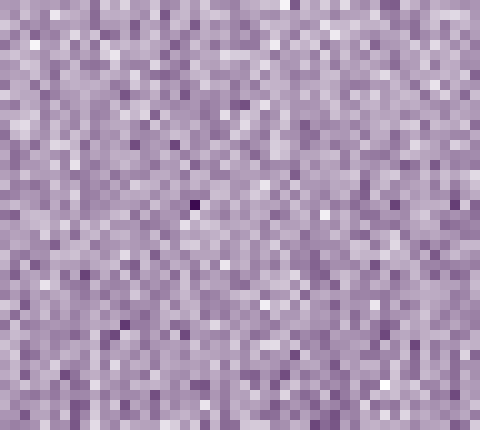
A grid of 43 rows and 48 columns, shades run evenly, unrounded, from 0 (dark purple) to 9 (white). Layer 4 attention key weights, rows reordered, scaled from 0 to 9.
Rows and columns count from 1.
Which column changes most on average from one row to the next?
27
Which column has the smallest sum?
32
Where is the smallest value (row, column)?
21, 20
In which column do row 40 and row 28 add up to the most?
29
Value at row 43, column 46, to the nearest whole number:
3
